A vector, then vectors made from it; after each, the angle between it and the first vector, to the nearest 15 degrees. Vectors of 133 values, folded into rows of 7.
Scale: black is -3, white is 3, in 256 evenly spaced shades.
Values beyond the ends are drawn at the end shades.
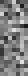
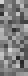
135 degrees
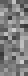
30 degrees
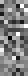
135 degrees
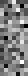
30 degrees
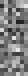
105 degrees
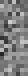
60 degrees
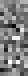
105 degrees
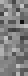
150 degrees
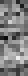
45 degrees
